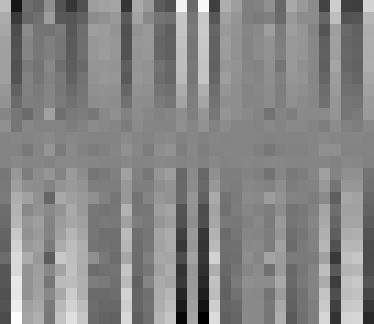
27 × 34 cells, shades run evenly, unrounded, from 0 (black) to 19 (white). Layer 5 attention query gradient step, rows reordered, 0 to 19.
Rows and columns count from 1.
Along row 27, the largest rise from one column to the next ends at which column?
20
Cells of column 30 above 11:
12
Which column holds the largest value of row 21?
2
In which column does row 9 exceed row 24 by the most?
19
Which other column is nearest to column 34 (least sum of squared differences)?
31
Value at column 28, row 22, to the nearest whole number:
9
